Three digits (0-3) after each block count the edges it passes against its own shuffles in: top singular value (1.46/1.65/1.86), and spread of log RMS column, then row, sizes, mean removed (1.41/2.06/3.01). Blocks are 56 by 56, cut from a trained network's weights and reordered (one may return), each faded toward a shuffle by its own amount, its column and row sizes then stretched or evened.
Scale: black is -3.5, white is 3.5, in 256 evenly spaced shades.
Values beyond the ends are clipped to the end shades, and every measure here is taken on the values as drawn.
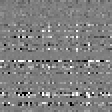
2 1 3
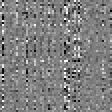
3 3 1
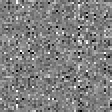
0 2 1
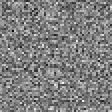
2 0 0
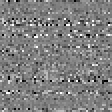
0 0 3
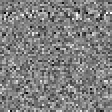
1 0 2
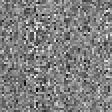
2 2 0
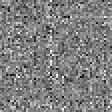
0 2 1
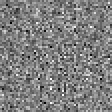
0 1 1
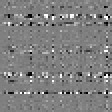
2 2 3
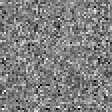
1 1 1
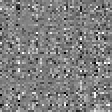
1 3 2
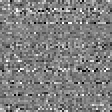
1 0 3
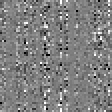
0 3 1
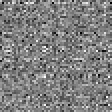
2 0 2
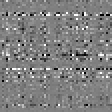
2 2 3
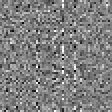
3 2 1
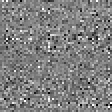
1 1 2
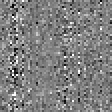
0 3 0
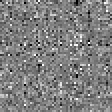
1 2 2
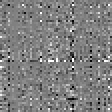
0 3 2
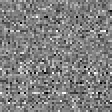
1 0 2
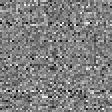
2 0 2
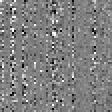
1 3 1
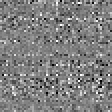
0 2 3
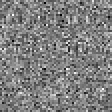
2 0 1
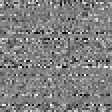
0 0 3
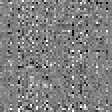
0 3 2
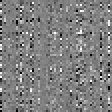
1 3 1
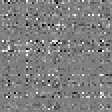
0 2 3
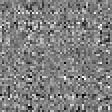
2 2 2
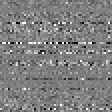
2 0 3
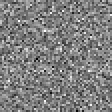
0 0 0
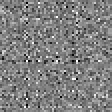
2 1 2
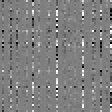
2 3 1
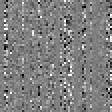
0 3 0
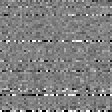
3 0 3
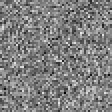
2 0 0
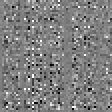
0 3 2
